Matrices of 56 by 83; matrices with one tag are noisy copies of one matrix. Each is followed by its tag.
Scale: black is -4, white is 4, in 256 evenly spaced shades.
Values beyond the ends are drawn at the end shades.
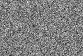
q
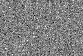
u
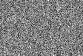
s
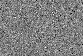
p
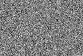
s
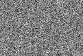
s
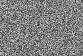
p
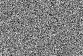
s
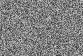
s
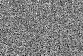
u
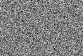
q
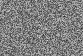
q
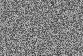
s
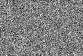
u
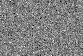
u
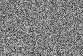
s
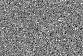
q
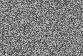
p
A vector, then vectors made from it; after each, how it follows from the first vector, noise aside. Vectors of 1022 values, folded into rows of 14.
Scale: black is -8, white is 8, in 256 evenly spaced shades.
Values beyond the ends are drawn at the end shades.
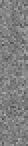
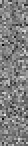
scaled up.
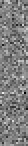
scaled up.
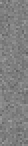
wrapped around, shrunk.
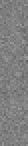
negated, shrunk.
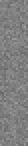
reversed, negated, shrunk.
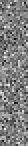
reversed, scaled up.
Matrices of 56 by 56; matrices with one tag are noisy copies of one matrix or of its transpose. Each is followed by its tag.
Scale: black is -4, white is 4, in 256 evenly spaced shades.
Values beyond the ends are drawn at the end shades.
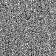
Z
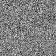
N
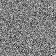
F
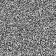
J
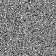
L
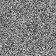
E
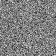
F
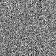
Z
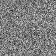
E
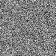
F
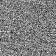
Z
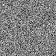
N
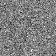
N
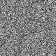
J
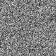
J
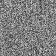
Z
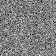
E
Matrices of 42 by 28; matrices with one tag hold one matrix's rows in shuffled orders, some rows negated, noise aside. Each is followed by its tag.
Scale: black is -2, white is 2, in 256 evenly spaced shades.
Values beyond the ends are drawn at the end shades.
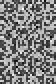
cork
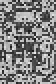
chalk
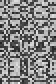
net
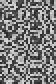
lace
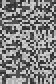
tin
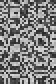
net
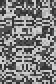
chalk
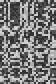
net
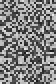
cork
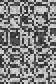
net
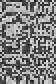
tin
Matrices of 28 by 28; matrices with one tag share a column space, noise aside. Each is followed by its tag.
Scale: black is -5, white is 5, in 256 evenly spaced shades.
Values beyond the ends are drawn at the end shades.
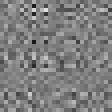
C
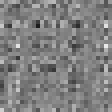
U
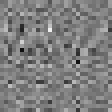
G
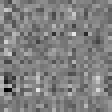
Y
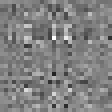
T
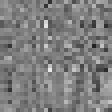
U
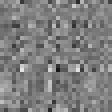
U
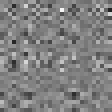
C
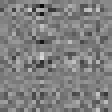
C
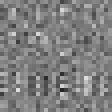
Y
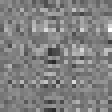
G
